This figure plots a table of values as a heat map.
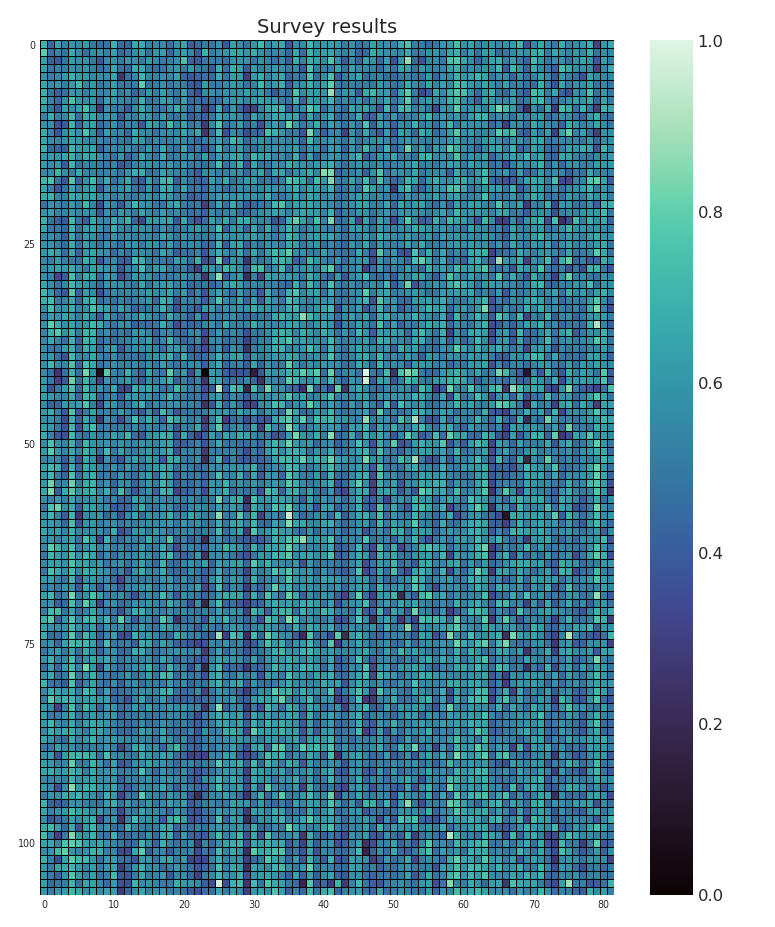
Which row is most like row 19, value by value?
87
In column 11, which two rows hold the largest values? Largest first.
72, 56
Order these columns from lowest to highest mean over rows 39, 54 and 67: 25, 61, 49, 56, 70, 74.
74, 49, 56, 61, 70, 25
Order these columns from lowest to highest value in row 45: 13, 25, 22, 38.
22, 13, 25, 38
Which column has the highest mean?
4
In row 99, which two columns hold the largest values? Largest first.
58, 4
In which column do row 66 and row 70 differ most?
46
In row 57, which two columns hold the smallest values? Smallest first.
29, 49
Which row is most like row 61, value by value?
57
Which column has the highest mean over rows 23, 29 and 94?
25
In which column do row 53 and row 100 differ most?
73
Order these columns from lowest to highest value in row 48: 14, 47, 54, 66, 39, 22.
66, 47, 14, 39, 22, 54
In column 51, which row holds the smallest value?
69
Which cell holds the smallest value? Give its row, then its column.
41, 23
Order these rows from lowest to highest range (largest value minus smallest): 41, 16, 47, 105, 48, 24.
24, 16, 48, 47, 105, 41
